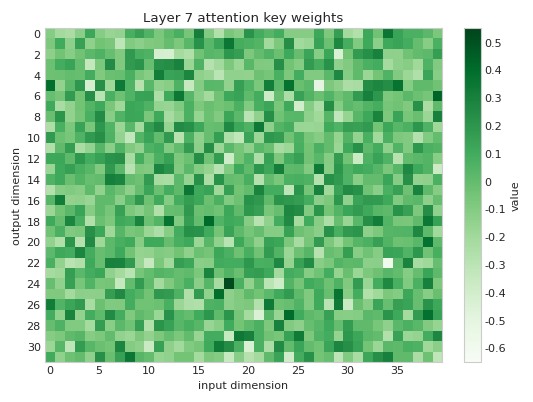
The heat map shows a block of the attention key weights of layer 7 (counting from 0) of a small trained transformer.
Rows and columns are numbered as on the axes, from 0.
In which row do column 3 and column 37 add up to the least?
22
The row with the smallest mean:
31
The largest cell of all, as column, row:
18, 24
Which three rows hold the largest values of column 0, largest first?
5, 26, 10
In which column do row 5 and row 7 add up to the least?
27
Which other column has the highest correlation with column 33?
32
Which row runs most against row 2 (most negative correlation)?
4
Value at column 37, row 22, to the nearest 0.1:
-0.2
